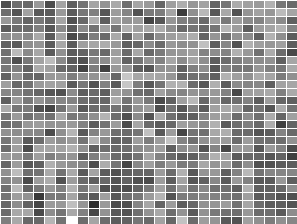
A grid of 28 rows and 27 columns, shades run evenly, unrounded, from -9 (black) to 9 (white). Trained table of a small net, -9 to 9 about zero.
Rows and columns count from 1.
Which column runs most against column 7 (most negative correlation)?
11
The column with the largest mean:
23
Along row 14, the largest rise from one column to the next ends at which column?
26
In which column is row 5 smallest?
7
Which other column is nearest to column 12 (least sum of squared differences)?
24
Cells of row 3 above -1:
18
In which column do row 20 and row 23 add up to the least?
27
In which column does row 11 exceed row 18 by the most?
12
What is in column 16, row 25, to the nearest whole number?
-3
